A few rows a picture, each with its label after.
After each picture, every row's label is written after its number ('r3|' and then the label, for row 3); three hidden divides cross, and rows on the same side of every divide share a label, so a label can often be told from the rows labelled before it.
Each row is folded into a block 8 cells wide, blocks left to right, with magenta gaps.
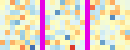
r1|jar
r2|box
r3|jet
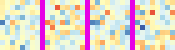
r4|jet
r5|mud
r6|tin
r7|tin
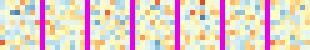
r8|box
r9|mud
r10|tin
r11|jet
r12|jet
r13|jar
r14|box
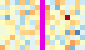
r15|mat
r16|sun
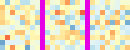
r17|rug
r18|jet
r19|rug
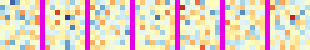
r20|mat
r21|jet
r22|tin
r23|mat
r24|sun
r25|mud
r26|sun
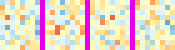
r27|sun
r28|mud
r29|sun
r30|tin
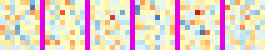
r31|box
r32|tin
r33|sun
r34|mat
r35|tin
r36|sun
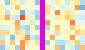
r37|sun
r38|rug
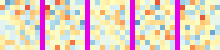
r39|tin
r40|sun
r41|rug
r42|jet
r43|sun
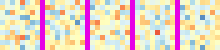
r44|jet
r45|tin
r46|mud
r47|mat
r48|mat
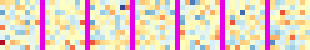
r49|box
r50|box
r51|box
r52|jar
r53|mat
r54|mud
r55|jet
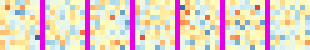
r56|jar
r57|mud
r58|sun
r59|jet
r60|mud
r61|rug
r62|tin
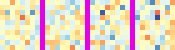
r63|sun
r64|box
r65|box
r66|mat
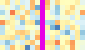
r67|rug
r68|tin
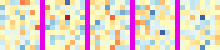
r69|mat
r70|sun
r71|sun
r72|mud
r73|mat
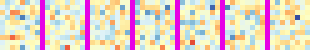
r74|jet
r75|jar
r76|box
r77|box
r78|box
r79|mat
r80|tin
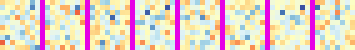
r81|box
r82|box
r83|mat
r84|box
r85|mat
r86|box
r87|box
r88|mat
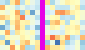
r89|sun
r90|jet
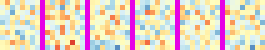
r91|box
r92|sun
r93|rug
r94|tin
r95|sun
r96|rug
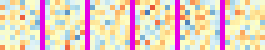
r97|sun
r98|jar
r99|mud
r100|box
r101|sun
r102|jet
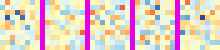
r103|mat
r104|mud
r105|mud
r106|jet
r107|mat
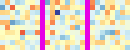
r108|mud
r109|jar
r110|tin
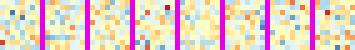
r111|box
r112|jar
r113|rug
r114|rug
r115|mud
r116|sun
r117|jet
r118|jet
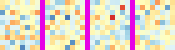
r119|jet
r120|mat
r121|sun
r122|box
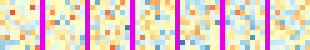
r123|rug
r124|mud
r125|sun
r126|jet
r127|rug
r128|jet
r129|mud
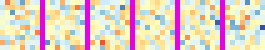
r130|jar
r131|rug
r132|box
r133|tin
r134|rug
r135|sun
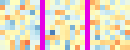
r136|sun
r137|jet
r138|jar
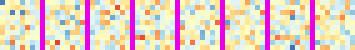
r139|jar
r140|box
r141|jet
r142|jet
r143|box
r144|tin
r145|jet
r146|rug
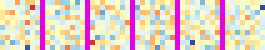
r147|rug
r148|jar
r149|box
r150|mat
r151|mud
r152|sun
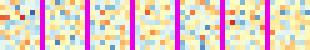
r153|sun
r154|mat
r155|jet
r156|rug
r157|jet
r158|mud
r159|jar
